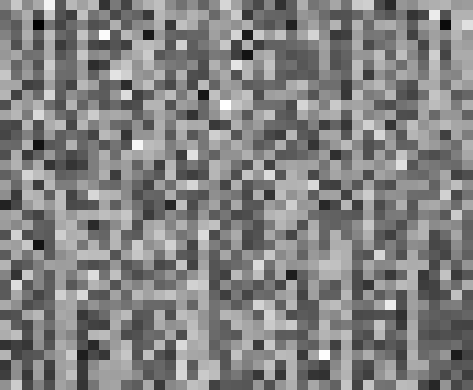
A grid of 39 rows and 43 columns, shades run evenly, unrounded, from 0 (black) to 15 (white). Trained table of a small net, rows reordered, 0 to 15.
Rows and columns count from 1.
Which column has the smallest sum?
4
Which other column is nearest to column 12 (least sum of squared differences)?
25
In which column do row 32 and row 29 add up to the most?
18
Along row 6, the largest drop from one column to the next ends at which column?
41
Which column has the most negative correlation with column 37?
7
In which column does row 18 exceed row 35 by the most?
3
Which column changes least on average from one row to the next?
6
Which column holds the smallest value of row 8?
34
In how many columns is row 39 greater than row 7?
21
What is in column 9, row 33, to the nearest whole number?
4
